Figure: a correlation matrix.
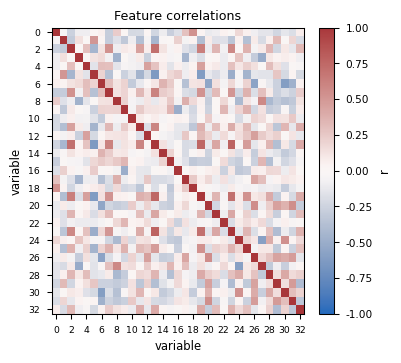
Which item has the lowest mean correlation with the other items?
5
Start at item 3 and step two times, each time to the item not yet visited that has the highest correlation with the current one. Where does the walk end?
30
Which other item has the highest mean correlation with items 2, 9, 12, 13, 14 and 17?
19
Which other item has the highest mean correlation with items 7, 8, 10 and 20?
27
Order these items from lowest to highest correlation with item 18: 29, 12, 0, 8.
29, 12, 8, 0
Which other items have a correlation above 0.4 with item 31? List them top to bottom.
20, 26, 29
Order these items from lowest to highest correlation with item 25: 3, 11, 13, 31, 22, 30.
31, 3, 30, 22, 11, 13
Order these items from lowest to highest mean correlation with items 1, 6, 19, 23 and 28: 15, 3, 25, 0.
15, 0, 3, 25
